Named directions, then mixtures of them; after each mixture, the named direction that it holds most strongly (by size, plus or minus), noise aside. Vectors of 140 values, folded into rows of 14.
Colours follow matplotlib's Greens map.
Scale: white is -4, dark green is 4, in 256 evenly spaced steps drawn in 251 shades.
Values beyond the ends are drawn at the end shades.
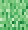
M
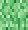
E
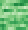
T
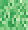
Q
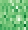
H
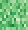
Q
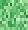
Q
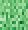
M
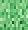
M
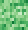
T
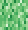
E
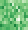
H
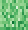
M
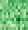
Q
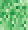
Q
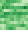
T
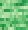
T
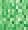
H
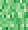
E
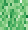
Q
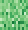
M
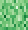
H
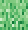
M
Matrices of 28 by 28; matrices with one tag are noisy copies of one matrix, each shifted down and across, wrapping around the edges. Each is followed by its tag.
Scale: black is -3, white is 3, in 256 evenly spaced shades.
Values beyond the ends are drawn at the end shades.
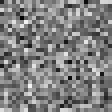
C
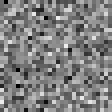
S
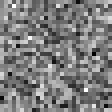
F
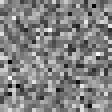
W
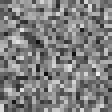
F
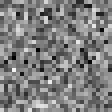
W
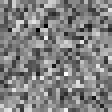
W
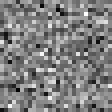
C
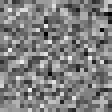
S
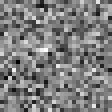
S
